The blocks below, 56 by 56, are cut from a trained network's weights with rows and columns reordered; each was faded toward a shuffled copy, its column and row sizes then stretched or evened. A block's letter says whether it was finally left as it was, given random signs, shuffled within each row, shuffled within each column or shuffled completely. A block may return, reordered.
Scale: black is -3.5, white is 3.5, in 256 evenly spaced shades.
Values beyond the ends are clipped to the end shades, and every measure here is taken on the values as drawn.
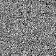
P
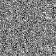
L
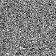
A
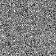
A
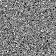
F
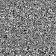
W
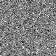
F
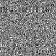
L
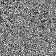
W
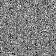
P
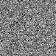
A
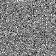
P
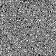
W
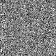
P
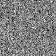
P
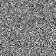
L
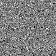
W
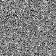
W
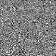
L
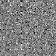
L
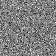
F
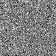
F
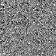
L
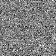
W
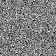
F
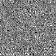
L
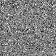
W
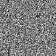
A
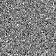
L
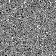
F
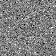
W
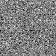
W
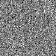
P
